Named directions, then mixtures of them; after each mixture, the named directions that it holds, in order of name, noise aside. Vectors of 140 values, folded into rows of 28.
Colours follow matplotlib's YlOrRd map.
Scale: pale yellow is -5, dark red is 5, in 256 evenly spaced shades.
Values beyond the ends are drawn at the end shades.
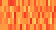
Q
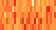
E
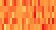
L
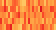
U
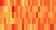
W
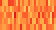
Q.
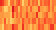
W.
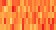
L, W.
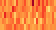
E.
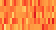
L.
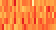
E, L.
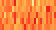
E.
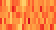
U, W.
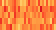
Q, U.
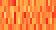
E, Q.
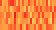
Q.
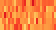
E, U.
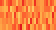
Q, U.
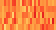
L, Q.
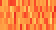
Q.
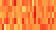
E, L.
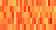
Q.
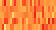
L.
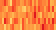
L, W.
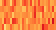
L.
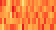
U, W.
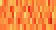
Q.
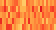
U.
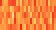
Q.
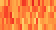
E, W.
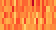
E.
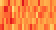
W.
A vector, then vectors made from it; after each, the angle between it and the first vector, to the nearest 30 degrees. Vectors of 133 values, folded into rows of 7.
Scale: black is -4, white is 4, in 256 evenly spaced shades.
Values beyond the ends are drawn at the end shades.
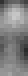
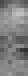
30 degrees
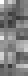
120 degrees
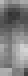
150 degrees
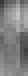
30 degrees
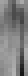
120 degrees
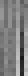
90 degrees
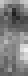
150 degrees
